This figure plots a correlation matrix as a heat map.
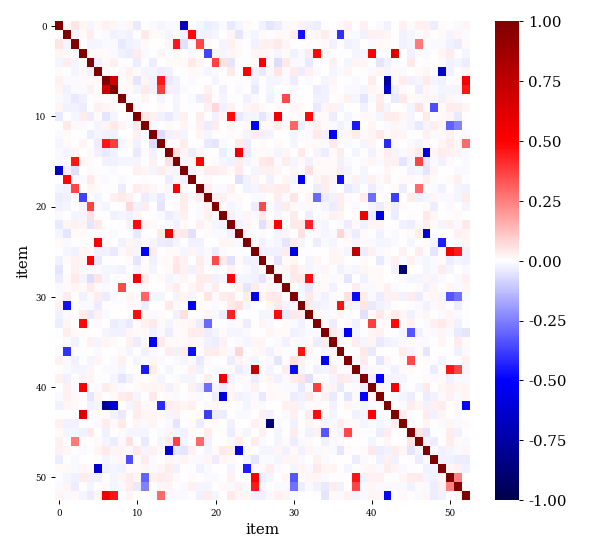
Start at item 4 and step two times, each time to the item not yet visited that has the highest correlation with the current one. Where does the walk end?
20
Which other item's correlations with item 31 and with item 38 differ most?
25
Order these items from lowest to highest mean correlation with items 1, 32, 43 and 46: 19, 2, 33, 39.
19, 39, 2, 33
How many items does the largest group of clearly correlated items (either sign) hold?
6
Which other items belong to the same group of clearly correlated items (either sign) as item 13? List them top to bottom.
6, 7, 42, 52
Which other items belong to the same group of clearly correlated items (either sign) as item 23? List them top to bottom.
14, 47
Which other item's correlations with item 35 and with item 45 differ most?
12
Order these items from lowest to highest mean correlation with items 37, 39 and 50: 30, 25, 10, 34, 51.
34, 30, 10, 51, 25
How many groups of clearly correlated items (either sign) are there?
16
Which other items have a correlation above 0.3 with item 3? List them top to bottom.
33, 40, 43
